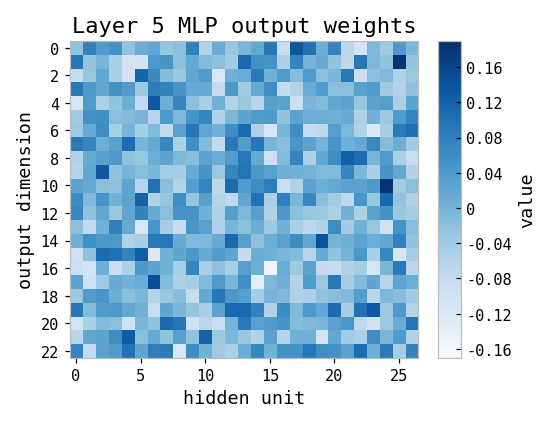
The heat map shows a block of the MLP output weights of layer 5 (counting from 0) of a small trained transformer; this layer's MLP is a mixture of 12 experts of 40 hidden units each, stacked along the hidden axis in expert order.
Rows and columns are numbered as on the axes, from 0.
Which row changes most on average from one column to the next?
11
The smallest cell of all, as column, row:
15, 16
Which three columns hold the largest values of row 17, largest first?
6, 20, 13
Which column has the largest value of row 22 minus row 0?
22
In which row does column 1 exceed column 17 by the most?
4
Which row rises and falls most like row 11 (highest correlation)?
12
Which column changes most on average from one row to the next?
0
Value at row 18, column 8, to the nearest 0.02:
-0.02
